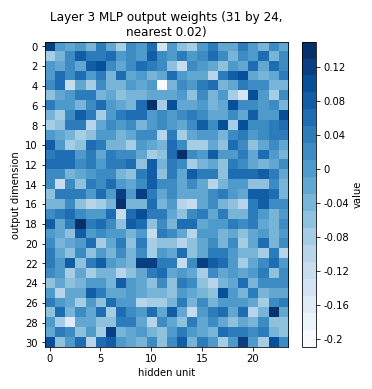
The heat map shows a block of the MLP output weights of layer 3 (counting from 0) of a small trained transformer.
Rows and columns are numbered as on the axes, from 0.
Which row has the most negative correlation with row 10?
8
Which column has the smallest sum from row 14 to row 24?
19
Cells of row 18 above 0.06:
3
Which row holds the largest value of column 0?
0
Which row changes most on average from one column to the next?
27
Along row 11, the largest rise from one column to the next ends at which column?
12
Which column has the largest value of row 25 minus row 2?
17
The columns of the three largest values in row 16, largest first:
7, 21, 10
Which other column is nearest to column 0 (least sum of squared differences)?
18
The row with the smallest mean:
28
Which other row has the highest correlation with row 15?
16
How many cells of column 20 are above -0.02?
18
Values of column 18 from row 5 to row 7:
-0.08 0.1 0.02
